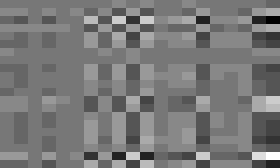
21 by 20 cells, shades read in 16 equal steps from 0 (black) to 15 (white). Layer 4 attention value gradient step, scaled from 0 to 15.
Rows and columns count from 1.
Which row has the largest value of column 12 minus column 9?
20
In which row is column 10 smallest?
3
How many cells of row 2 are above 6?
15
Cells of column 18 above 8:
1
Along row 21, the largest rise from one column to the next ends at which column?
11
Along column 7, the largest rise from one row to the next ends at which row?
21
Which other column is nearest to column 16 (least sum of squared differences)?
17
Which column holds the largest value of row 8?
10
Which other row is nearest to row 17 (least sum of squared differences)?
16
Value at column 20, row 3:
0
